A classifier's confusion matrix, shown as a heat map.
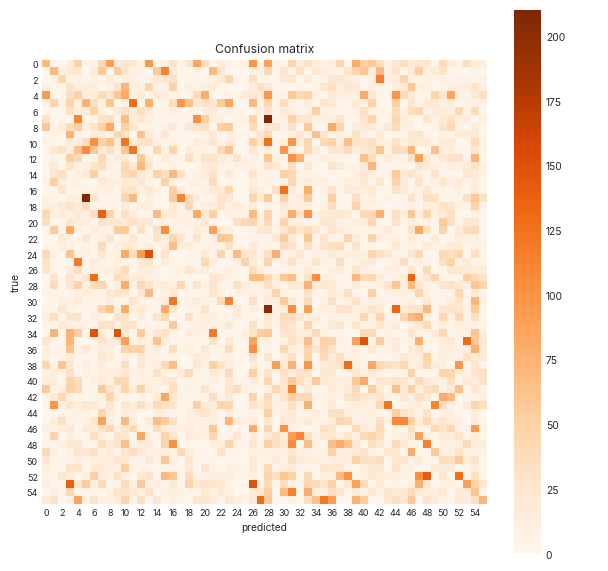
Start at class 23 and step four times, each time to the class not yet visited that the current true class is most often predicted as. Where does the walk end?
31
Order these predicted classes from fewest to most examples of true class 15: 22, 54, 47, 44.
22, 54, 47, 44
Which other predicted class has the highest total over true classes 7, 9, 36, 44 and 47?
28
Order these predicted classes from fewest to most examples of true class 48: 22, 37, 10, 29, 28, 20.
20, 22, 29, 28, 10, 37
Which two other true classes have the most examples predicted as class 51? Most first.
4, 42
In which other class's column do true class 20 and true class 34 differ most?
6
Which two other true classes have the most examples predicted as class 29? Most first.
38, 24
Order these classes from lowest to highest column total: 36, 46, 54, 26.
36, 46, 54, 26
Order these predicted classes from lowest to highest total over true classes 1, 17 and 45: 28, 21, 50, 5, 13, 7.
13, 50, 21, 28, 7, 5
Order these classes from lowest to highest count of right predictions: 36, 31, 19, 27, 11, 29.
36, 29, 27, 19, 31, 11
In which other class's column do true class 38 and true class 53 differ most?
26
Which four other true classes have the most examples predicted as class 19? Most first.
7, 0, 43, 4
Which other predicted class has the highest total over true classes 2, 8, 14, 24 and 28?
10
